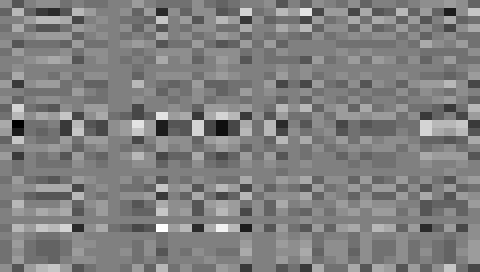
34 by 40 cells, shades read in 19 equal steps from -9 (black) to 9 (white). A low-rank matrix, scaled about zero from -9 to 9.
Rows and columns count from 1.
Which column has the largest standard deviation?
14
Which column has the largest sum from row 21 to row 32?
2
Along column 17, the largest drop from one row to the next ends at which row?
18
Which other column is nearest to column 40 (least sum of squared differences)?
24
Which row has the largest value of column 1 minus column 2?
16
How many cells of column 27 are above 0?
13
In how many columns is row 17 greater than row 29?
16
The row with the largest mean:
29
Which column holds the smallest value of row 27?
21
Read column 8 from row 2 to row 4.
2 0 1
